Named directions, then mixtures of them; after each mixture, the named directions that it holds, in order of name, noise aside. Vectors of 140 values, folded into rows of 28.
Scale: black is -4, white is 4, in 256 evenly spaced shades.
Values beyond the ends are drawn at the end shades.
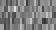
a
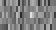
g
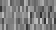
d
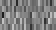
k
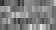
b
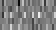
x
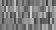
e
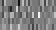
x.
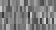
d.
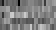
b, x.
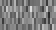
d, e.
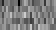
b, d, x.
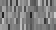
g, k.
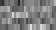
b.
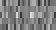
g.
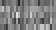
b, e, g.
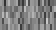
d, g.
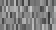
d, e.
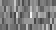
e, g.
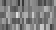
b, g, k.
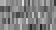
b, x.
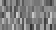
g, k.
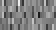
x.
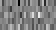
g, x.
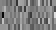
d, g, k.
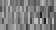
d.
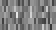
d, e, g.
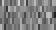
a, e, x.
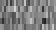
a, d, e.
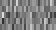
k.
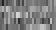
b, e.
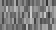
e.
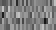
a, b, k.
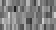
a, k.
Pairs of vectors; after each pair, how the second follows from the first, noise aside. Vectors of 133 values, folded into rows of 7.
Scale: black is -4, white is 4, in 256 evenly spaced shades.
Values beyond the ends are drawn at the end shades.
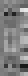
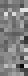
sign-scrambled.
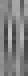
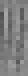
wrapped around, shrunk.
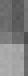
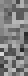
sign-scrambled.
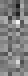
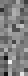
shuffled.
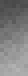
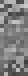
sign-scrambled.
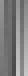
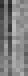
reversed, negated.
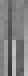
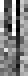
reversed, scaled up.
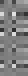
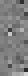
wrapped around, partly zeroed.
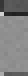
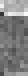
negated.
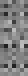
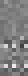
negated, partly zeroed.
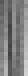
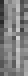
reversed, negated.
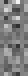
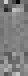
negated, partly zeroed.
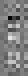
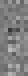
wrapped around, shrunk.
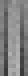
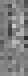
wrapped around, partly zeroed.
